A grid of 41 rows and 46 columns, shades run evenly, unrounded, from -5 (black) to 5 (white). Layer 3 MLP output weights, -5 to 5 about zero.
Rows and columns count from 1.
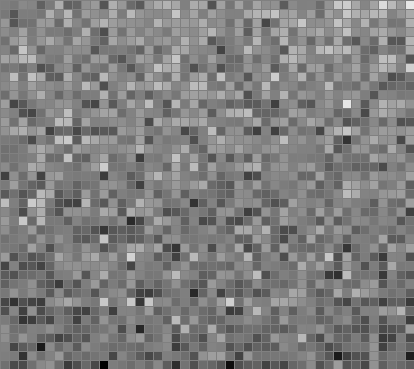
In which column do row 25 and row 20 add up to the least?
15
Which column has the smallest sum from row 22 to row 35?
3
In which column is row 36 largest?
20
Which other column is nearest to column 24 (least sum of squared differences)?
35
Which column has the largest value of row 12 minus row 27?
39
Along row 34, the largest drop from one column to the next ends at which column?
16
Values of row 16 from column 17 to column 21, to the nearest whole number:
-2 0 0 0 0
